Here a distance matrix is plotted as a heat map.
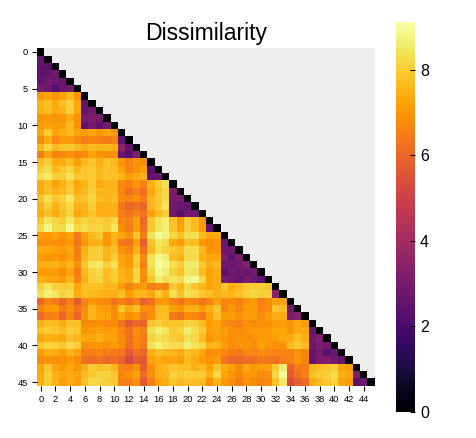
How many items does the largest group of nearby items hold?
7
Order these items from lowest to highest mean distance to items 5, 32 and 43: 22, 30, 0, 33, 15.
0, 33, 15, 30, 22
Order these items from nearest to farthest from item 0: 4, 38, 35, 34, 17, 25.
4, 34, 35, 25, 38, 17
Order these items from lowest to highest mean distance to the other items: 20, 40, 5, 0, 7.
5, 0, 40, 7, 20
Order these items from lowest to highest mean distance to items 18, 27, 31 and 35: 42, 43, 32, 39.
42, 43, 39, 32
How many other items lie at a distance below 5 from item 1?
5
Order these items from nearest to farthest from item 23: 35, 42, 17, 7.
42, 35, 7, 17
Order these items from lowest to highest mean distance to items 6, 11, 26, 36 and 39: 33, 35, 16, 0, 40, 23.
40, 35, 0, 23, 33, 16
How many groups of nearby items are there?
11
